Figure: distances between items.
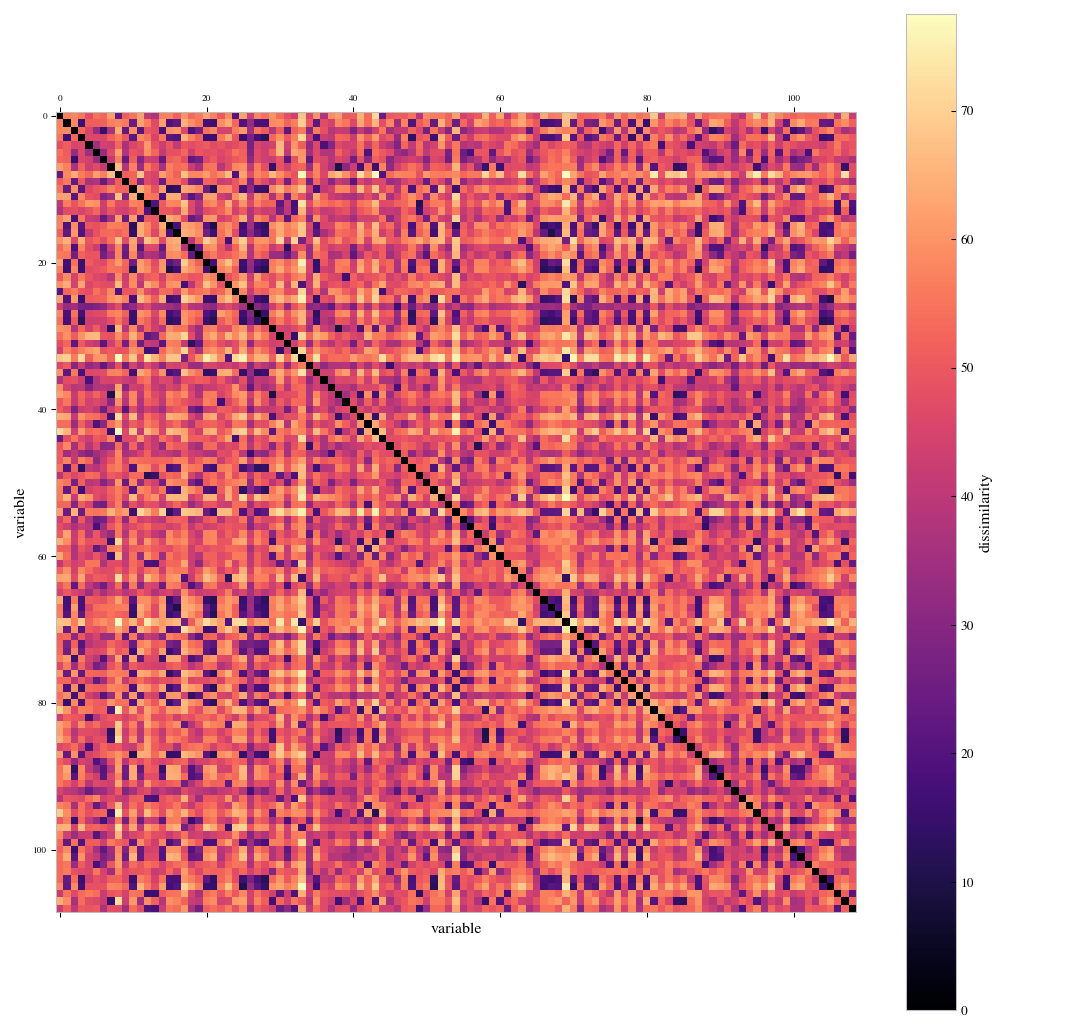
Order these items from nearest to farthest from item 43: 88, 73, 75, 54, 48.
88, 75, 48, 73, 54
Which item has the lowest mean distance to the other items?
26
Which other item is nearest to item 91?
83
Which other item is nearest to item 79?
96
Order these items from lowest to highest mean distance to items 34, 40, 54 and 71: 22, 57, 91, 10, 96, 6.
6, 96, 10, 57, 91, 22
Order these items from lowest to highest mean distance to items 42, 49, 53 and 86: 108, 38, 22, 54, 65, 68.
108, 65, 22, 68, 38, 54
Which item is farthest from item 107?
8
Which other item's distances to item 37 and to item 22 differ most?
46
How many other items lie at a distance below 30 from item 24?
3
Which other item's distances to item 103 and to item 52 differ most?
57
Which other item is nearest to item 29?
38
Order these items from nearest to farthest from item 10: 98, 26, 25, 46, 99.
25, 99, 26, 46, 98
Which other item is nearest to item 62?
52
